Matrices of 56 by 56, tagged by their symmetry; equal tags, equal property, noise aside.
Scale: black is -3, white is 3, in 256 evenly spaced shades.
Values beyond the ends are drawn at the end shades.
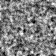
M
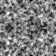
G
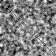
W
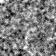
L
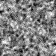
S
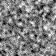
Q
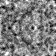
G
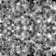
G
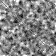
W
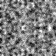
G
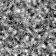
M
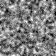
M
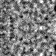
G
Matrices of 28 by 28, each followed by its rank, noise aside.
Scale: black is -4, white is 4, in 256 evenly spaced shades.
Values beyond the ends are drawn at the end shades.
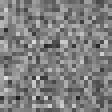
six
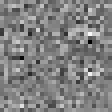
six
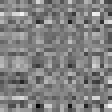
two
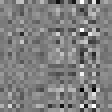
two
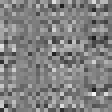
three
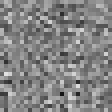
six
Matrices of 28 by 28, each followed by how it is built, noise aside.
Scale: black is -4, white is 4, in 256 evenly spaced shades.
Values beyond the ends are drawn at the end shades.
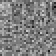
blocks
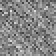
Toeplitz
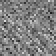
Toeplitz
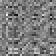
low rank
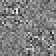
block diagonal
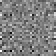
low rank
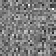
low rank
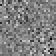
block diagonal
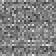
blocks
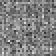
blocks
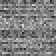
blocks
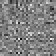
low rank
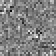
block diagonal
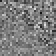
upper triangular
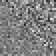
upper triangular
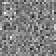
low rank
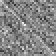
Toeplitz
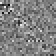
block diagonal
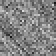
Toeplitz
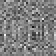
low rank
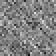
Toeplitz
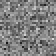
blocks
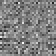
low rank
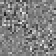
block diagonal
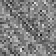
Toeplitz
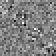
block diagonal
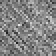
Toeplitz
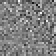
upper triangular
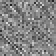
Toeplitz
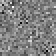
block diagonal
